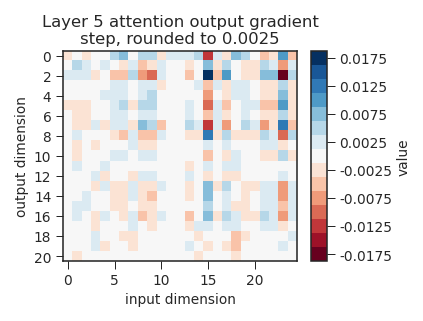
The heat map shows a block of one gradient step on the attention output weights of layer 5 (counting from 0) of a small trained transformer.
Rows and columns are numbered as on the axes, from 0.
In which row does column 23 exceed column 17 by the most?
7
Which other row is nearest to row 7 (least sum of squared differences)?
5
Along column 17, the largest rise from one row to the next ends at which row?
8
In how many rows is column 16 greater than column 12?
4
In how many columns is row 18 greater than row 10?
7
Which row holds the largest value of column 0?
2
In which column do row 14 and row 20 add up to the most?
15
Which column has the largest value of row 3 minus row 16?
23
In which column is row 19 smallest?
18
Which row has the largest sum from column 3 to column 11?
0
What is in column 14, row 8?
-0.0025
